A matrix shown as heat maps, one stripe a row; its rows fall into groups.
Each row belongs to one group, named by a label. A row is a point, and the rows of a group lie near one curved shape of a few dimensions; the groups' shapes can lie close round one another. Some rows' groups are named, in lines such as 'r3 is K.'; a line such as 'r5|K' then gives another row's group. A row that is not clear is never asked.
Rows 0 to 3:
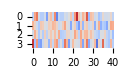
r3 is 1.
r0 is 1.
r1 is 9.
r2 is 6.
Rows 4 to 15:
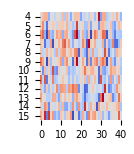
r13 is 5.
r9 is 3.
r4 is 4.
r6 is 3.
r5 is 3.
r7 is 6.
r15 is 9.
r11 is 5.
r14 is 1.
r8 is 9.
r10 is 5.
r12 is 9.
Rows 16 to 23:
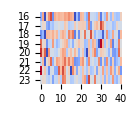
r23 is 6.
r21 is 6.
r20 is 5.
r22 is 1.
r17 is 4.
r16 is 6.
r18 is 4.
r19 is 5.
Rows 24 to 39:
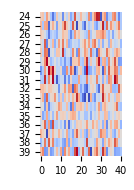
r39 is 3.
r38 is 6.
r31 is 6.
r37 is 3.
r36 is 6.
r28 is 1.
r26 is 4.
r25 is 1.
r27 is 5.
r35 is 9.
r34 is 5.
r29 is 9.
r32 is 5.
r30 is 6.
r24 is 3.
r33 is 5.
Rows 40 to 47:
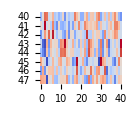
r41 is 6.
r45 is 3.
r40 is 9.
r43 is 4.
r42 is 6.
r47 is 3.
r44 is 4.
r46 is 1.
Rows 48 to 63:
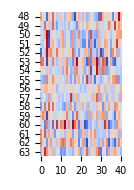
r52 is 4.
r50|1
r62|9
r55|5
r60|9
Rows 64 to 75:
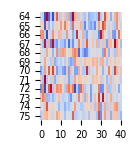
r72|6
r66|3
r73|4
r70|6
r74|9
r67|6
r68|9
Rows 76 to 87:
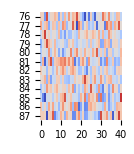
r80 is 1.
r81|6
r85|4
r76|5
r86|9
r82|9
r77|1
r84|4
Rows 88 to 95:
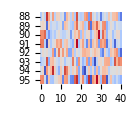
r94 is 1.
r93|1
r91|3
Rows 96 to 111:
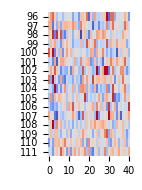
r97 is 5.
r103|6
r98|9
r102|3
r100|5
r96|4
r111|1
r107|4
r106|4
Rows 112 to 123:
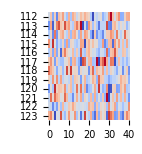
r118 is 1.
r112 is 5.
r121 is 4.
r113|6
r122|4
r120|4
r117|3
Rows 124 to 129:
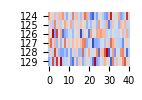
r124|5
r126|9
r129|6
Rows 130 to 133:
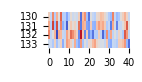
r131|9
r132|1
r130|9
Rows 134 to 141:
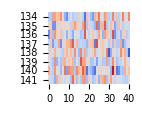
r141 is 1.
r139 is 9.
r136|1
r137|6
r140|9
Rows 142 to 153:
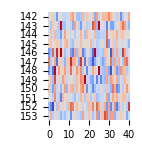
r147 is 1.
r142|4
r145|4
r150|9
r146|6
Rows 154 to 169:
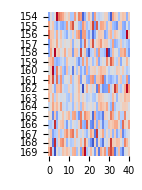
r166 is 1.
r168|5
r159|4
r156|5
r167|6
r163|9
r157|1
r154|6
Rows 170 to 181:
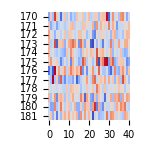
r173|1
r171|4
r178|6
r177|6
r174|6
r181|5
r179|1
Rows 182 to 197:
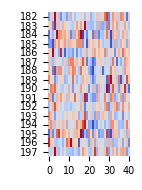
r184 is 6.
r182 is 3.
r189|5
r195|6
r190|4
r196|1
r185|4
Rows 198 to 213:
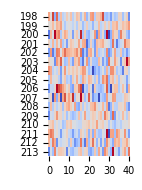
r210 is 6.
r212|1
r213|1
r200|4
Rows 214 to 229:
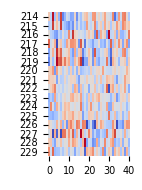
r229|1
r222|4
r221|4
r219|6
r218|6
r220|9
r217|1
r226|9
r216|4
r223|4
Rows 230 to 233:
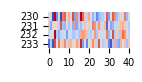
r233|4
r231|5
